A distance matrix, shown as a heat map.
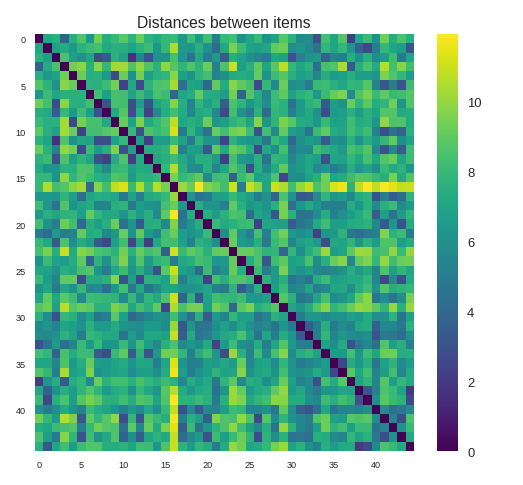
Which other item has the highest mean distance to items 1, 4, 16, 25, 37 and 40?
29
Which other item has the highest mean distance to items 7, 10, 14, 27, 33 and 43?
16
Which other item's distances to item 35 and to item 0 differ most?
36
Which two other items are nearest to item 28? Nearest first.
19, 17
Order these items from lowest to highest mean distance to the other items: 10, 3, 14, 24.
14, 10, 24, 3
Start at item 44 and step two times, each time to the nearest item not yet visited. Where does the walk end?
39
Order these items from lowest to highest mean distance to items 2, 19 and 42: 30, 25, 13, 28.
28, 25, 30, 13
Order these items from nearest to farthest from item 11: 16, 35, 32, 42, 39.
35, 32, 39, 16, 42
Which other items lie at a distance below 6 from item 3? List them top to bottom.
0, 21, 33, 37
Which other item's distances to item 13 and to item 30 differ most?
20
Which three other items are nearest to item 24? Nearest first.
27, 6, 16
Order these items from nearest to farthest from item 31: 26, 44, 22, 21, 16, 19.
19, 26, 21, 22, 44, 16
